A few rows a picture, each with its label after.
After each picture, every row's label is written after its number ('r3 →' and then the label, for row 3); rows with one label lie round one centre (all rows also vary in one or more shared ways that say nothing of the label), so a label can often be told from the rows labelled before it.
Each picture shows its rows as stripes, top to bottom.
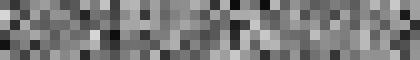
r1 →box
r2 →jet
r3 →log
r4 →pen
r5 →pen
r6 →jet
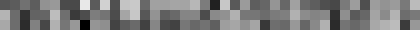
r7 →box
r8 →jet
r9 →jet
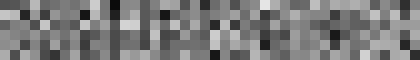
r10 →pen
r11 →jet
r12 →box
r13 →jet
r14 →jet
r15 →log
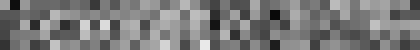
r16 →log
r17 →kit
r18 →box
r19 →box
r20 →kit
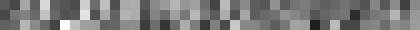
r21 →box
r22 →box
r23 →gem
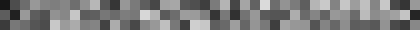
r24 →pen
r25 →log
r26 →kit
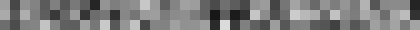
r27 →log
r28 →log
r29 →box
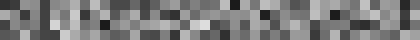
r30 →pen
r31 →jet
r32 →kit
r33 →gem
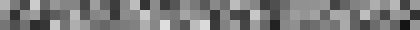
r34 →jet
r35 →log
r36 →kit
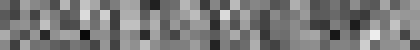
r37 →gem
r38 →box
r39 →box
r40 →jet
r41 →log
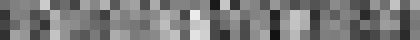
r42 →box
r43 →kit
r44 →kit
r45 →kit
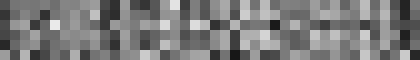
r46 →pen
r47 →pen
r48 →kit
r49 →pen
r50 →pen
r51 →log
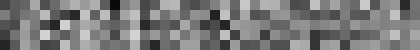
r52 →pen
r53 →box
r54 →gem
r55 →box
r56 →gem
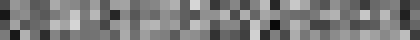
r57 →kit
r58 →pen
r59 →kit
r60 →log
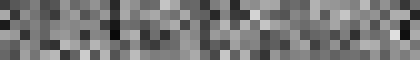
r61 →pen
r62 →log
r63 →pen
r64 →jet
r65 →gem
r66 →box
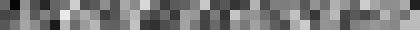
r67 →log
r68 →gem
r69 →gem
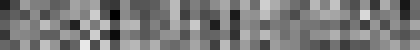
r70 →pen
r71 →pen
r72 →box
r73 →pen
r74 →box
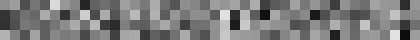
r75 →jet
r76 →box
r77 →pen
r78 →jet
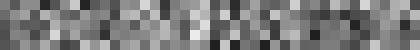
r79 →log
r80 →box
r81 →kit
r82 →kit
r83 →box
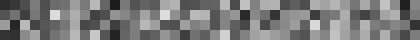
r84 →pen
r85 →kit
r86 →log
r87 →pen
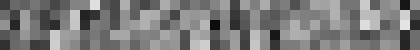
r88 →pen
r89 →log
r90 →log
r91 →kit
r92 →kit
